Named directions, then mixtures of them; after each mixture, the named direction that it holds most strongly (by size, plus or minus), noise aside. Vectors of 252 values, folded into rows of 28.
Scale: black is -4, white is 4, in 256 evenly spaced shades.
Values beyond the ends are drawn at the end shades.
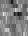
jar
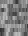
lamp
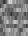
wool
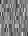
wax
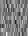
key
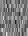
key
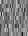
wax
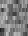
lamp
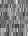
wax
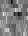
jar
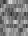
wool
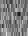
key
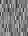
wax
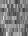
lamp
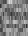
wool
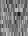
key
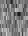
jar
